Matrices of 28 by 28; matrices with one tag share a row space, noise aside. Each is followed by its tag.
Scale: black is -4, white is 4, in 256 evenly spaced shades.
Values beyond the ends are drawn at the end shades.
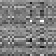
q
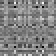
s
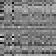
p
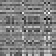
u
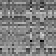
q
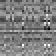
u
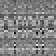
s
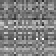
s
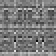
s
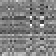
q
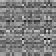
u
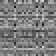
s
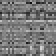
q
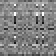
s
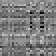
q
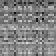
s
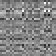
u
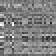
p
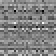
s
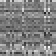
u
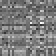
q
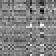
q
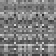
s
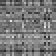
u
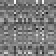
s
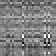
u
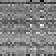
q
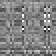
u
